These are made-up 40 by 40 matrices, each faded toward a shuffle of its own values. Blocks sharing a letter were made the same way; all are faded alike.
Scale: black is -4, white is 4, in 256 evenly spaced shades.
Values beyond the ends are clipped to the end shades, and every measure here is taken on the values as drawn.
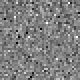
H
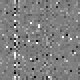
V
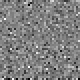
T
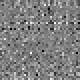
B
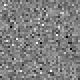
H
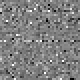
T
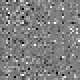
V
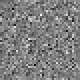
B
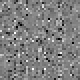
V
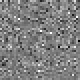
B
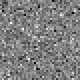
H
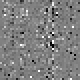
V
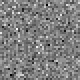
H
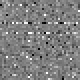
T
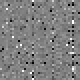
V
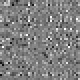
B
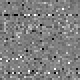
T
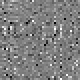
V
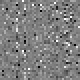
V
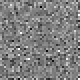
B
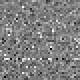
T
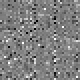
V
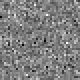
H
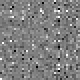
V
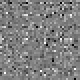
B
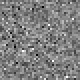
H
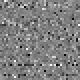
T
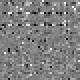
B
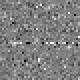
T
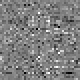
B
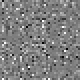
V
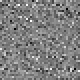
T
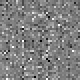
V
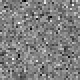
H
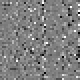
V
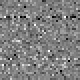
T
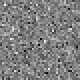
H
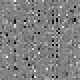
V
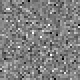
H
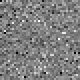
H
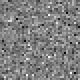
H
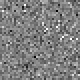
H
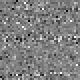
T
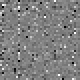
V
